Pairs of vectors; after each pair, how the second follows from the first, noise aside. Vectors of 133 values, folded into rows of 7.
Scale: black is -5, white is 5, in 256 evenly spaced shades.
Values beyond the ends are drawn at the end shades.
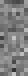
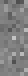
partly zeroed.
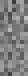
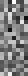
negated, scaled up.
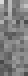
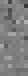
negated, partly zeroed.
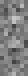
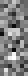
reversed, scaled up.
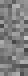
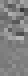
wrapped around, negated, partly zeroed.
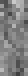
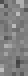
partly zeroed.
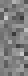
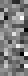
negated, scaled up.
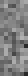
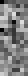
reversed, scaled up.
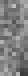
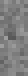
wrapped around, shrunk.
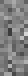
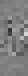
partly zeroed.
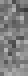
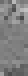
negated, partly zeroed.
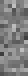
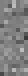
partly zeroed.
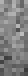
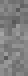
wrapped around, shrunk.
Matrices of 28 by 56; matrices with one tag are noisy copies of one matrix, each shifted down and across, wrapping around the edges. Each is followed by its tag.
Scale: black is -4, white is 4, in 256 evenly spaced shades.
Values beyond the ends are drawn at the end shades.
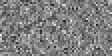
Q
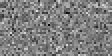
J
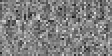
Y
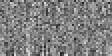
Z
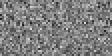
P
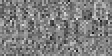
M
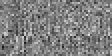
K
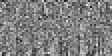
Z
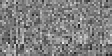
K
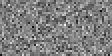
Q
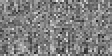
Z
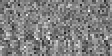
M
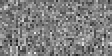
K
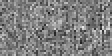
K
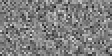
Q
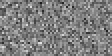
Q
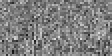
K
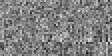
K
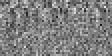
M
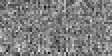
K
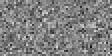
J
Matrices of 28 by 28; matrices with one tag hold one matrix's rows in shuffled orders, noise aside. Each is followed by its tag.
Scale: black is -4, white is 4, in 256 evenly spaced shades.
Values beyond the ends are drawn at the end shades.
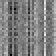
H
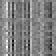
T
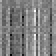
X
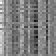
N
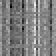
X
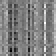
H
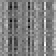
H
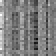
N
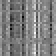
X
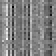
T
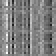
T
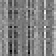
H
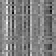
T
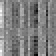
N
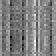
X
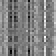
H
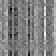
H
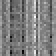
X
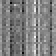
X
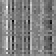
T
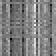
X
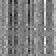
H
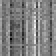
X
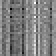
X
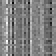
T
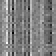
T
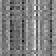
X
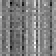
X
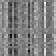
H
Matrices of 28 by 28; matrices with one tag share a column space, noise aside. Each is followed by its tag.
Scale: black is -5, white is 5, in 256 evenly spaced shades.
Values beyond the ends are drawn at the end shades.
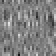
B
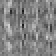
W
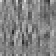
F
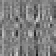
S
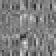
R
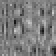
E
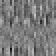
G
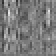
W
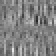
G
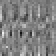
S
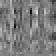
W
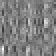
E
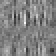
G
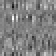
R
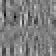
G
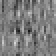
F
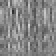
W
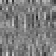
B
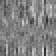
G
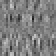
R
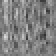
W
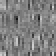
R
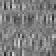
R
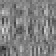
E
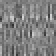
S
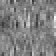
B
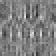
S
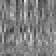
F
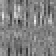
G
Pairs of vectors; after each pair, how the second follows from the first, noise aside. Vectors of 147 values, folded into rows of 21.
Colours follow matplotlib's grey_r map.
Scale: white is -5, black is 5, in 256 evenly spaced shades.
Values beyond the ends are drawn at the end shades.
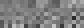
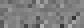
partly zeroed.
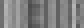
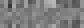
reversed, negated, partly zeroed.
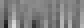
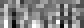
negated, scaled up.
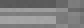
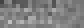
partly zeroed.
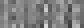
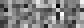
wrapped around, negated, scaled up.
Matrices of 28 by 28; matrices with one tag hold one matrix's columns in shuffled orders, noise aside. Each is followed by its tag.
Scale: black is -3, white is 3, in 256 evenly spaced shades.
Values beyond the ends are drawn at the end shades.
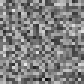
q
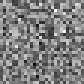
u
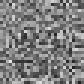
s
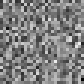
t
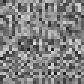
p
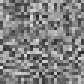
p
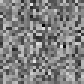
t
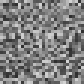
s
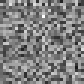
q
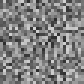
t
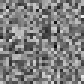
u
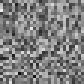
p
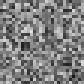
u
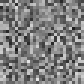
t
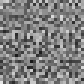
s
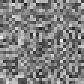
s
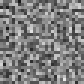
u
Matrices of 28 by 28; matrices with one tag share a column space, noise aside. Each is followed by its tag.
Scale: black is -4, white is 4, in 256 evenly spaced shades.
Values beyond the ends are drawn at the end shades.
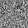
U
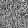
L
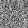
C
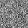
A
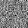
C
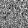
L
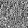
U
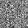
A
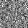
L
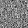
A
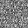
U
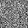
A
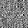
C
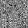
A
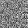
A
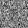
U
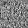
U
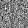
L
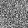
A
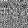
L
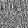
C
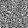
C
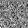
U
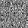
U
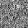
L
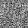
A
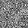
A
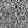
L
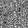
A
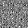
A
